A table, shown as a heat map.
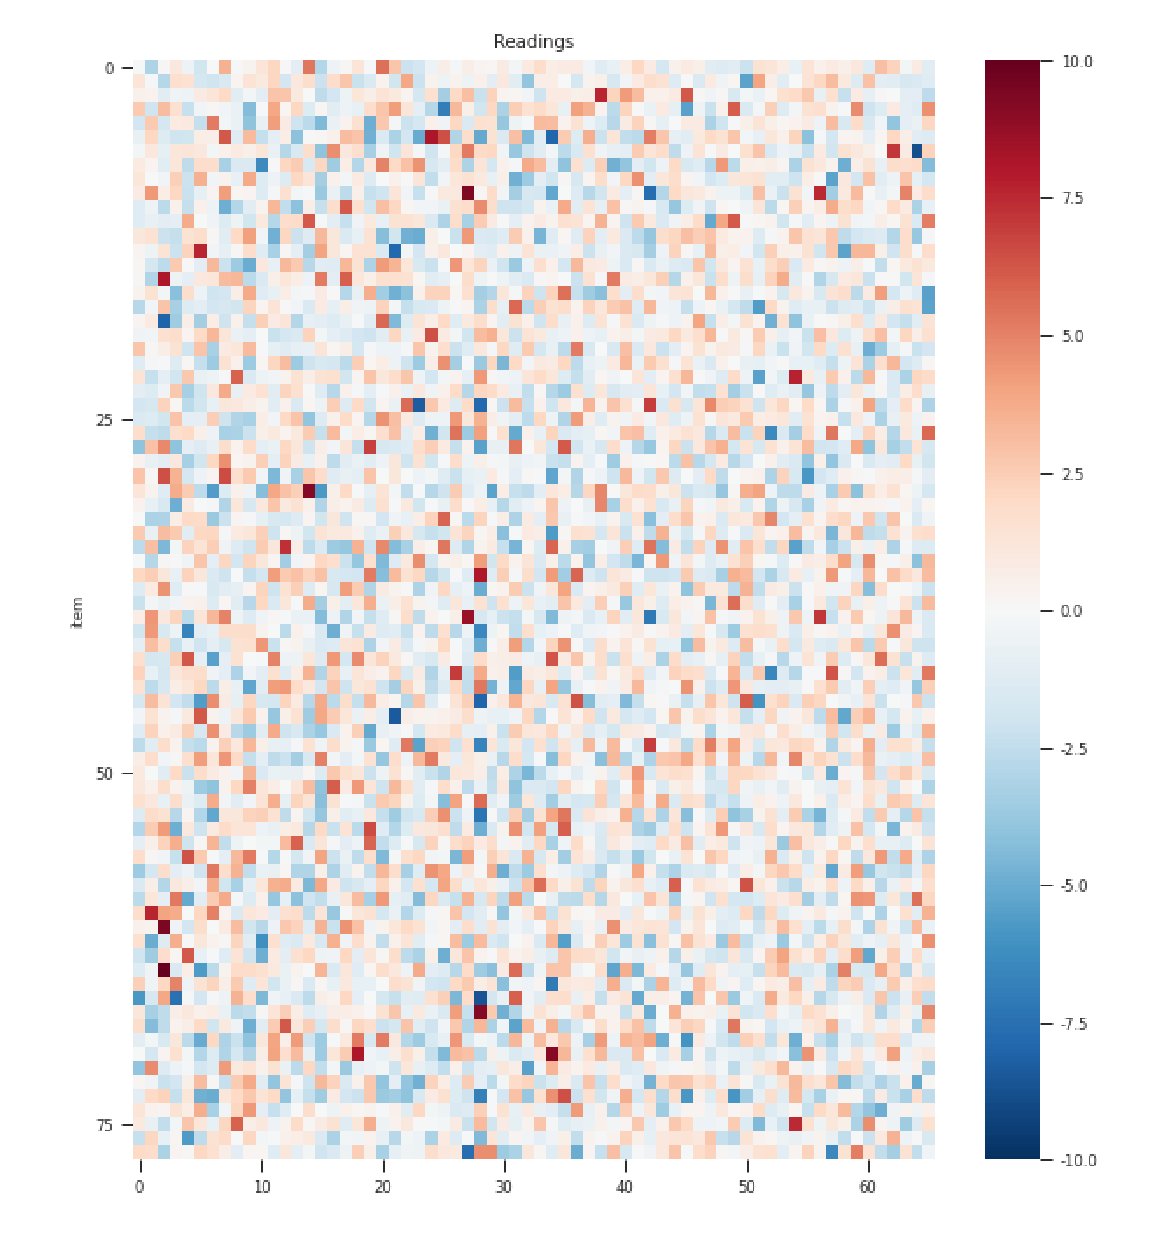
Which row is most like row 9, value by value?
39
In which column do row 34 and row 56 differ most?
20
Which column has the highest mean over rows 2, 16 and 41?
35
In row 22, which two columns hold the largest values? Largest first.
54, 8
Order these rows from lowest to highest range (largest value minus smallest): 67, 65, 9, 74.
74, 65, 67, 9
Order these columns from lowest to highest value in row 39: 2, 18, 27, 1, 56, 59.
18, 2, 59, 1, 56, 27
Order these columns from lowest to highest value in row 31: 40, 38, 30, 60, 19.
30, 19, 60, 40, 38
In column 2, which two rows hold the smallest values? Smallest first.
18, 34
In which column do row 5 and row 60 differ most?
24
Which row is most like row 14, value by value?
25
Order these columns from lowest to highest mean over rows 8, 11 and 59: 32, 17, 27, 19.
32, 19, 17, 27
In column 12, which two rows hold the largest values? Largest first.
34, 68
